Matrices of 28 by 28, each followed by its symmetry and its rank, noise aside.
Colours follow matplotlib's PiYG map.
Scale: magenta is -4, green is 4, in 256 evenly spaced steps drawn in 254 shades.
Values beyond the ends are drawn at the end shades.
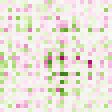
no symmetry, rank four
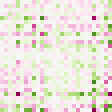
symmetric, rank two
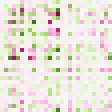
symmetric, rank three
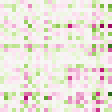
no symmetry, rank three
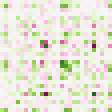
symmetric, rank three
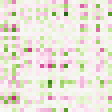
no symmetry, rank four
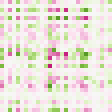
no symmetry, rank two
